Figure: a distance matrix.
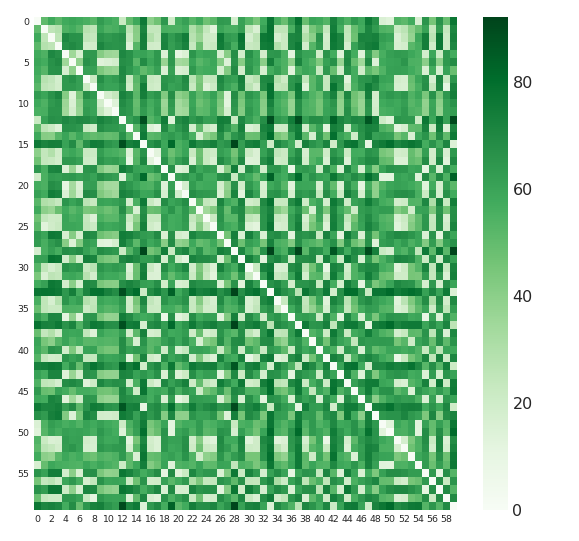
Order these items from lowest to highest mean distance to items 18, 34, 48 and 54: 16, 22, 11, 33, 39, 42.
11, 16, 22, 39, 42, 33
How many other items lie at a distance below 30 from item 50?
6
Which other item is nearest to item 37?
47
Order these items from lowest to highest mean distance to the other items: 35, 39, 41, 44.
35, 41, 44, 39
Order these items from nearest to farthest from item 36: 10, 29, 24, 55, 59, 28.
55, 29, 10, 59, 24, 28
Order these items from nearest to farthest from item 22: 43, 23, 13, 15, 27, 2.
13, 2, 23, 27, 43, 15
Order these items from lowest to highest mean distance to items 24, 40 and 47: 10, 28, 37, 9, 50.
37, 10, 9, 50, 28
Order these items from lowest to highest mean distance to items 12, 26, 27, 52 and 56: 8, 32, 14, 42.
8, 32, 14, 42
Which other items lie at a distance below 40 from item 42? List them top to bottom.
15, 33, 37, 47, 59
